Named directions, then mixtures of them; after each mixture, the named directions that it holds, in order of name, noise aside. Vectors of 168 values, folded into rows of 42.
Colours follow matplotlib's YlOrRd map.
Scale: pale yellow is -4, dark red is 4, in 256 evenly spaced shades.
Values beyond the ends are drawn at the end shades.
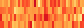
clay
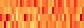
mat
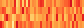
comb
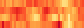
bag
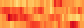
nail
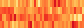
clay, nail.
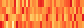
comb.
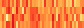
comb, mat.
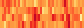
bag, mat.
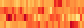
mat, nail.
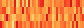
comb.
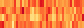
bag, comb.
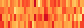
clay.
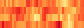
bag.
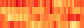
nail.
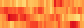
nail.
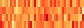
clay, comb.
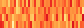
clay, comb.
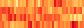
clay, nail.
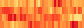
clay, nail.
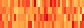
clay.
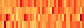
mat.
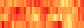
bag.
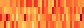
mat.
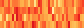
clay, mat.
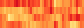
nail.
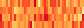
clay.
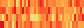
bag, comb.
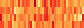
clay.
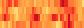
bag.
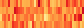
clay.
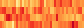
comb, nail.
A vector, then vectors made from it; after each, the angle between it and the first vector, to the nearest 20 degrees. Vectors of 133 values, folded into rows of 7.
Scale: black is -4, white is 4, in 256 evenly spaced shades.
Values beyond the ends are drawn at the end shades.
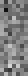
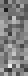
20 degrees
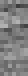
60 degrees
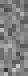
60 degrees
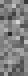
80 degrees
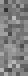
20 degrees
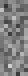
60 degrees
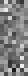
140 degrees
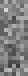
160 degrees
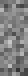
80 degrees
